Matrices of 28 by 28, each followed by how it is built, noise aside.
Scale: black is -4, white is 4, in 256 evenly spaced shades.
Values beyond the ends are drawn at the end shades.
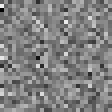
uneven columns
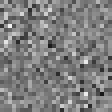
block diagonal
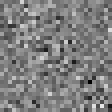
block diagonal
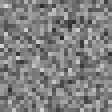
noise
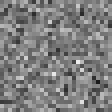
noise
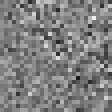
upper triangular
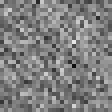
Toeplitz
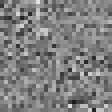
block diagonal
